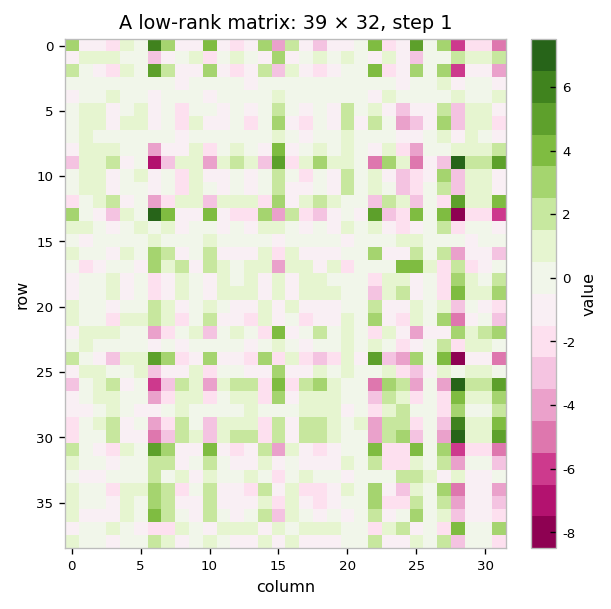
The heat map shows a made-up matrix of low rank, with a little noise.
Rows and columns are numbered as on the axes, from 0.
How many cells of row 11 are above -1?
20
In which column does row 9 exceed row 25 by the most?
28
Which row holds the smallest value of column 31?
13
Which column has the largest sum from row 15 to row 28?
15
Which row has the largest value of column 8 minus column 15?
17
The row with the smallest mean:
24
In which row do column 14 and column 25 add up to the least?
9
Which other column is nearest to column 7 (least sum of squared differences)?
14
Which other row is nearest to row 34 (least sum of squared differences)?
21
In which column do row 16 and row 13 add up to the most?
6
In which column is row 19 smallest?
22
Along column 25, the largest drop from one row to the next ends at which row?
1
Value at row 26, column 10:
-4
